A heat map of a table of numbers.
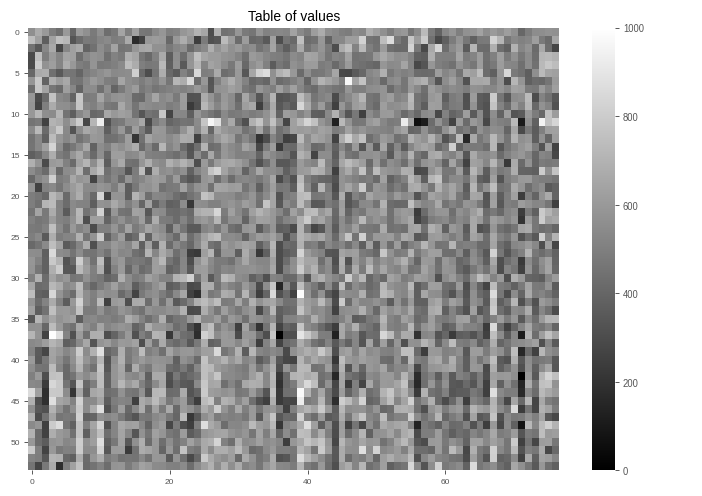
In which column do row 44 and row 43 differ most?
48
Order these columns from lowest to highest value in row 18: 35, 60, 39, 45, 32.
60, 32, 45, 35, 39
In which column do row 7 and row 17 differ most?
26
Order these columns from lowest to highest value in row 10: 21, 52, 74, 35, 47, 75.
74, 47, 21, 52, 35, 75
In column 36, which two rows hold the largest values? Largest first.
5, 7
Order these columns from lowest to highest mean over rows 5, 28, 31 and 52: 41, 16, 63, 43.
63, 16, 43, 41
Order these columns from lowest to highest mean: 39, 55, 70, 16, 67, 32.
16, 32, 70, 55, 67, 39
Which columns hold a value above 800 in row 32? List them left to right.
3, 35, 39, 67
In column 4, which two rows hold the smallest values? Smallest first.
53, 2
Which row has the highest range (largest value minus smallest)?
37
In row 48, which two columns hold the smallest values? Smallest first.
71, 56
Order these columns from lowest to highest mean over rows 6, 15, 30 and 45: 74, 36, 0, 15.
36, 15, 74, 0
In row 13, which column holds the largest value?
46
